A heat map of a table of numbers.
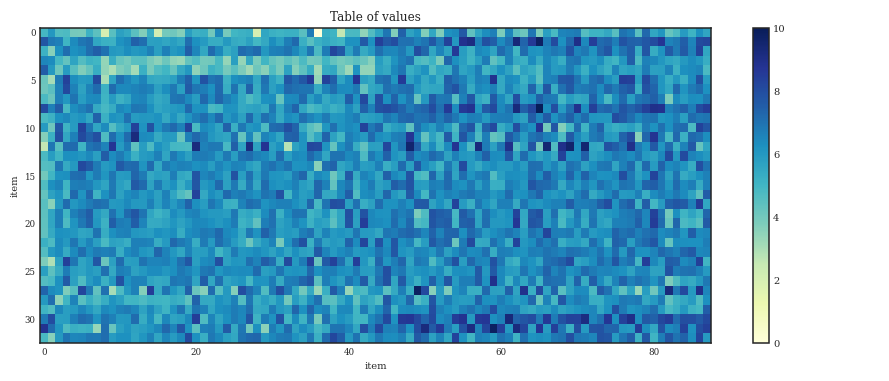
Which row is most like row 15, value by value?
16
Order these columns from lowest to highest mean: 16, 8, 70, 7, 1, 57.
1, 8, 16, 7, 57, 70
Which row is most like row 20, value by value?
19
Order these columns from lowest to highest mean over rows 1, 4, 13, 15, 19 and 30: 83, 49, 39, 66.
39, 49, 83, 66
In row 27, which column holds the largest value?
49
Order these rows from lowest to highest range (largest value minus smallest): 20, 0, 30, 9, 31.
9, 20, 30, 31, 0
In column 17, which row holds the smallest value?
3
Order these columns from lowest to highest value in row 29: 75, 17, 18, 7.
7, 17, 18, 75
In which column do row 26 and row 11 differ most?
59
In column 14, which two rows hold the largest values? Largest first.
27, 10
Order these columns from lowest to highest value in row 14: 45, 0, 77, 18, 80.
0, 45, 80, 18, 77
